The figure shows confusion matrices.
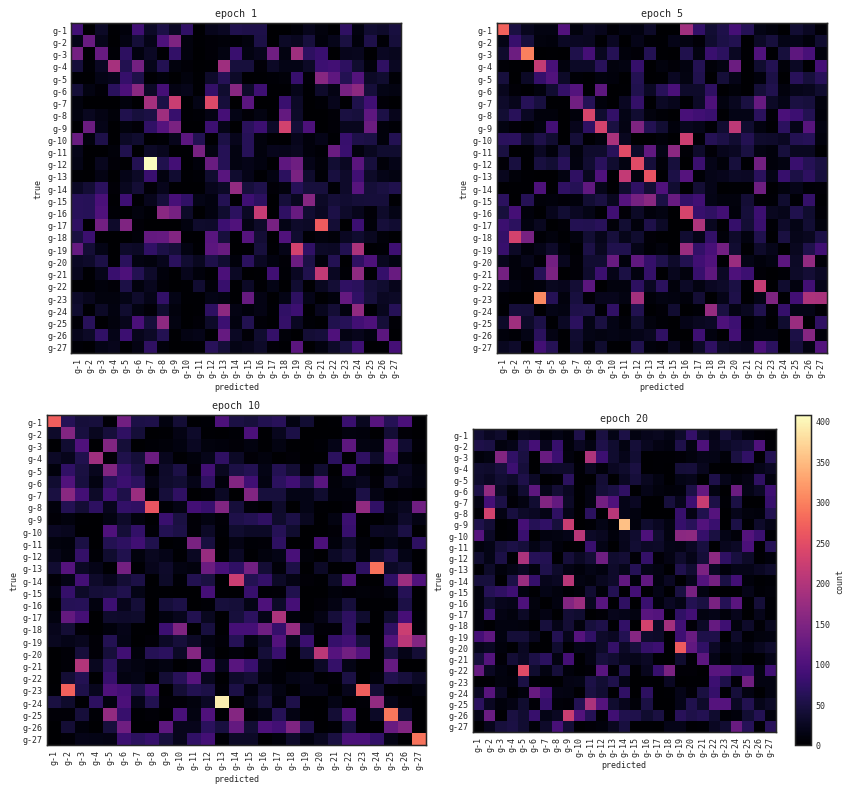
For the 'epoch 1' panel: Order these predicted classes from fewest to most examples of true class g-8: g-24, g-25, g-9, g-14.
g-14, g-24, g-9, g-25
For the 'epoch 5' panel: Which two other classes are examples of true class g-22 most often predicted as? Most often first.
g-8, g-26
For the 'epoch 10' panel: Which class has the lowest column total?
g-19
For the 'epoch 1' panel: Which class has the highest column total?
g-24
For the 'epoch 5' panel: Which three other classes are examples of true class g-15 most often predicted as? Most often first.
g-13, g-12, g-11
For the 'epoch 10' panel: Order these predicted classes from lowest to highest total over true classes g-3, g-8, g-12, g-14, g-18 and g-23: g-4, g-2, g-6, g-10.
g-4, g-10, g-6, g-2
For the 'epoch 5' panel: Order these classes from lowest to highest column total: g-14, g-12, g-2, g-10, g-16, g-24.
g-14, g-24, g-10, g-2, g-16, g-12
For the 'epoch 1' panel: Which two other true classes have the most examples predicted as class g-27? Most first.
g-21, g-19
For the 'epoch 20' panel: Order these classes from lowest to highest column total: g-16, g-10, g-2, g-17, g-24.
g-17, g-10, g-24, g-16, g-2
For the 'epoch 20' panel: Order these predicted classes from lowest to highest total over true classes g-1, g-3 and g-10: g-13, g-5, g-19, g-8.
g-13, g-8, g-5, g-19
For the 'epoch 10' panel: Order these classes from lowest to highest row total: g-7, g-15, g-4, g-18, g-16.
g-15, g-16, g-4, g-7, g-18
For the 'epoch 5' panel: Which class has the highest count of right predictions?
g-3
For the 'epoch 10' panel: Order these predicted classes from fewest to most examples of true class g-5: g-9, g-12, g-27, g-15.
g-27, g-9, g-15, g-12
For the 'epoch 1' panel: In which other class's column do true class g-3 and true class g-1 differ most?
g-19
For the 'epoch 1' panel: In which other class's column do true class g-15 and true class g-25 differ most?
g-20
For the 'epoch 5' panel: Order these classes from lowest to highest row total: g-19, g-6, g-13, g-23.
g-6, g-19, g-13, g-23
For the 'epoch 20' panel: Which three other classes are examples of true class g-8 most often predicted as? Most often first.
g-2, g-13, g-22
